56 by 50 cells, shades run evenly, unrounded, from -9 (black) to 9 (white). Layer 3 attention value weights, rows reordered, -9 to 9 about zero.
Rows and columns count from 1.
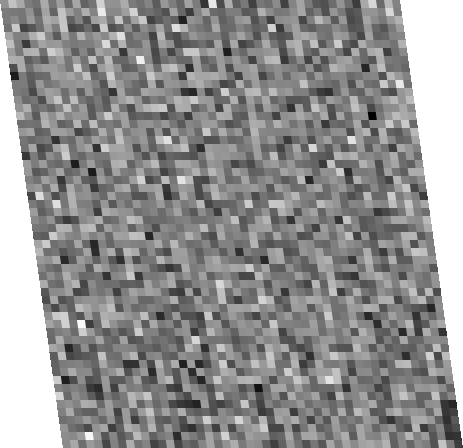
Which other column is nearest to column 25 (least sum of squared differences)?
14
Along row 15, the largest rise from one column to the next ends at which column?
46
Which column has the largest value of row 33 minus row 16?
37
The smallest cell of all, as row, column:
15, 45
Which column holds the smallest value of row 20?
1
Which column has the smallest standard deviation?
25
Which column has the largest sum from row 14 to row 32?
13
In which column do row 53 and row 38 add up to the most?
23
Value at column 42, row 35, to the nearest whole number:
2
